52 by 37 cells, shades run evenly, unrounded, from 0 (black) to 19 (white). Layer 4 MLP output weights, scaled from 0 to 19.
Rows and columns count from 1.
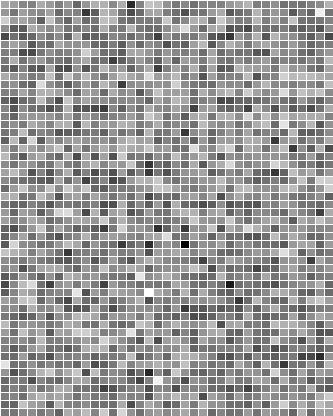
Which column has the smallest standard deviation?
27
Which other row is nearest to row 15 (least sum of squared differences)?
12
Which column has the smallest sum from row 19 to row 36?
17
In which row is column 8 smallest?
32
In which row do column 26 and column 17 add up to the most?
19
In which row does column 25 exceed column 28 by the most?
4
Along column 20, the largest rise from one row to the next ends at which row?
50
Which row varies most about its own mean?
29
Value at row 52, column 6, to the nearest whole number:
10
